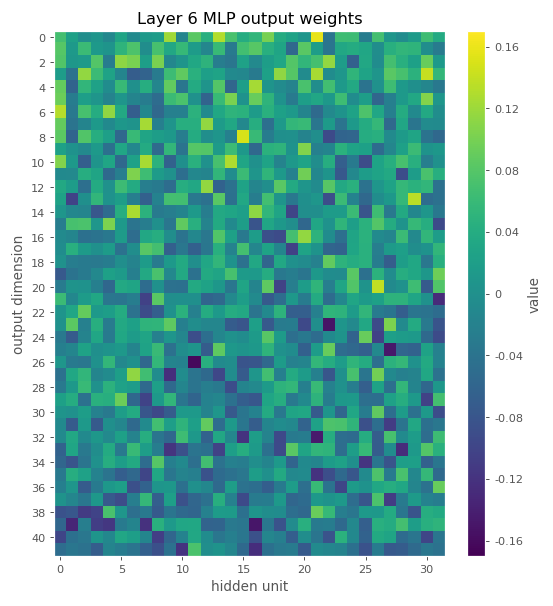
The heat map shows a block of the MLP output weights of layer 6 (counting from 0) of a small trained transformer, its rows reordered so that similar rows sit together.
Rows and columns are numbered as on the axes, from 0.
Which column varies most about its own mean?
7
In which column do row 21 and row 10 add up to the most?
0
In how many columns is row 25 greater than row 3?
11
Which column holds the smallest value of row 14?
19
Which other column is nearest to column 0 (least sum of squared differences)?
3
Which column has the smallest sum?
1
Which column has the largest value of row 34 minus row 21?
12
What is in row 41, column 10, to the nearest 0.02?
-0.12
